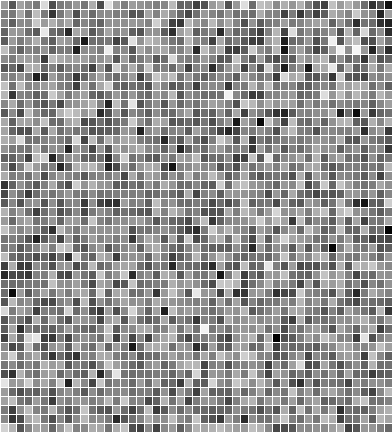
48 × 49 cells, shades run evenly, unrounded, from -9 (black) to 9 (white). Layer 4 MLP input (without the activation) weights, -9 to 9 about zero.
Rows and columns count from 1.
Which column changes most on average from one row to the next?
28
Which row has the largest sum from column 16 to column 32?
37
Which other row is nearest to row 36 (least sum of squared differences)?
22
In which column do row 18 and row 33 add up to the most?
25
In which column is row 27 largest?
36
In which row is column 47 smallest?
6
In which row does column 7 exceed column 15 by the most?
32
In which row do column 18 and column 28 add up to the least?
15
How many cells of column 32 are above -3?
42
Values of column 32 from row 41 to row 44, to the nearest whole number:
1 5 1 0
